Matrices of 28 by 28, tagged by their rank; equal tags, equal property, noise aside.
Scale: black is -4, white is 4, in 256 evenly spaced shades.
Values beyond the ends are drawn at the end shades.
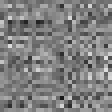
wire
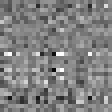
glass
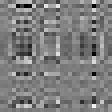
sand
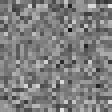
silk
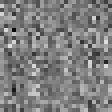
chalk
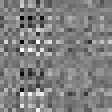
sand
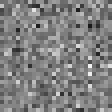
silk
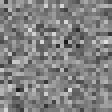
silk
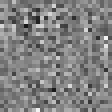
chalk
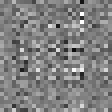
wire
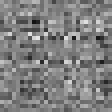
glass
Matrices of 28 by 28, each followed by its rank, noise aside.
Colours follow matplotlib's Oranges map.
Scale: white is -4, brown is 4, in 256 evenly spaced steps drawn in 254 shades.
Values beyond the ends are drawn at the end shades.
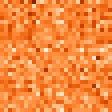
eight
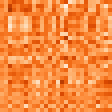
three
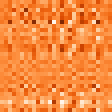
three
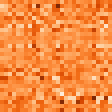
four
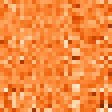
four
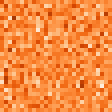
eight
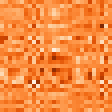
three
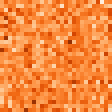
eight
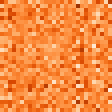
six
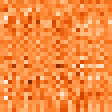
four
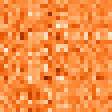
four
